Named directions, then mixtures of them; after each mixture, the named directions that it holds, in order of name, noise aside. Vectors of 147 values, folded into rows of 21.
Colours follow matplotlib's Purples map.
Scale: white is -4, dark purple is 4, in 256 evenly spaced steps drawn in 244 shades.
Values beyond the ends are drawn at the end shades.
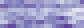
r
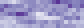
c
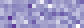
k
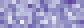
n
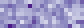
k, n, r.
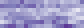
r.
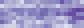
r.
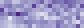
c, k.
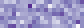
k, n.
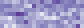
c, k.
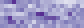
c, n.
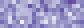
n.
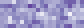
c, n, r.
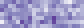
n, r.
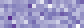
k.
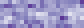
c, n, r.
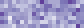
k, n, r.
